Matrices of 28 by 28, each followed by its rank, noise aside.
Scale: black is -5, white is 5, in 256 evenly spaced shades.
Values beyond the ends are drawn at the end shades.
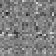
five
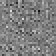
six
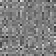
five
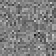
six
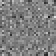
three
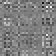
three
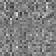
five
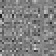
three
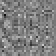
four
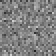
five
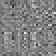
four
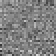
four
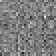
five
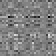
three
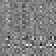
three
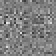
four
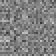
four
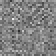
six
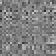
three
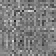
five
